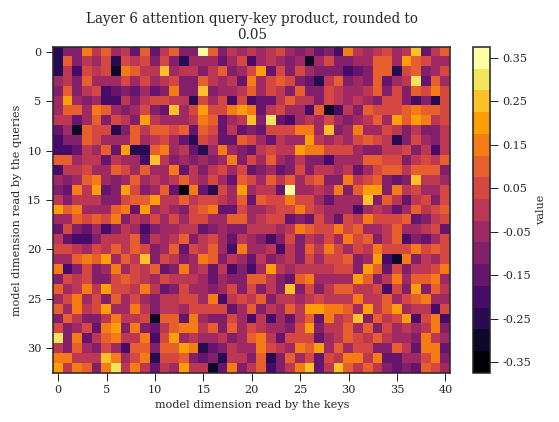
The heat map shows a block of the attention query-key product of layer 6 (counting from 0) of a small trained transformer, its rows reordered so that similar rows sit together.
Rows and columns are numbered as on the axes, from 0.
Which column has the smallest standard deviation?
23
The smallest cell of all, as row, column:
14, 13
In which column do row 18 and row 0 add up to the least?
0
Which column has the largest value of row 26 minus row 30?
15
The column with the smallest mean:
17
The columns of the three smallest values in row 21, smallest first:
35, 34, 20
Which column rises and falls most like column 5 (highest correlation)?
30
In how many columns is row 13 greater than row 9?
17
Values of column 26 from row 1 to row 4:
-0.3 -0.05 -0.15 -0.1
